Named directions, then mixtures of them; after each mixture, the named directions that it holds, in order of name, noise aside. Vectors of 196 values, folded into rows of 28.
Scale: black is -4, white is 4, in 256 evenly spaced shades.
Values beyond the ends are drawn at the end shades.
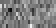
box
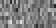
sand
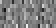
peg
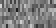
box, sand.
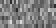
sand.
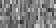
peg, sand.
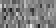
box, peg.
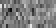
box.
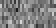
box, sand.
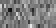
box.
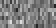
sand.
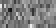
box.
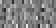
peg.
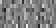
peg.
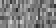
peg, sand.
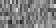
sand.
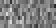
box, sand.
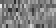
box, sand.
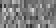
box, peg.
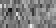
box.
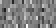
peg.
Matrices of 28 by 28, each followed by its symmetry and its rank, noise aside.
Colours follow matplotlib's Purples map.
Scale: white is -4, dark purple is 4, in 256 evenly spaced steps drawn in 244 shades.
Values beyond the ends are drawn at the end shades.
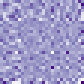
symmetric, rank three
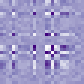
symmetric, rank one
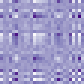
symmetric, rank one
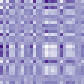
symmetric, rank one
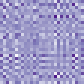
antisymmetric, rank two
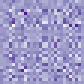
no symmetry, rank three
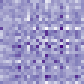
no symmetry, rank three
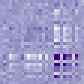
symmetric, rank one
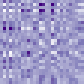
no symmetry, rank two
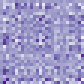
no symmetry, rank three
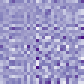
no symmetry, rank three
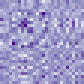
symmetric, rank three
